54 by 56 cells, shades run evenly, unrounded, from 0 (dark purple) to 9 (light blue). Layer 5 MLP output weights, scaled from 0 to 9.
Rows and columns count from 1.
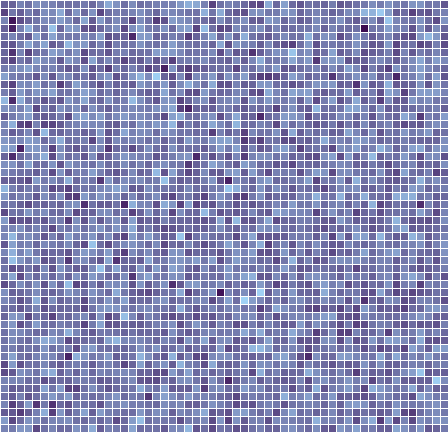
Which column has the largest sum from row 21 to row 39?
12
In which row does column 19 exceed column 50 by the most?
10
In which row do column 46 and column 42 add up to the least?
4
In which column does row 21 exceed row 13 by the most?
2
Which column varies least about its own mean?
38
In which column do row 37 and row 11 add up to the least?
28
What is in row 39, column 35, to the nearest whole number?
7
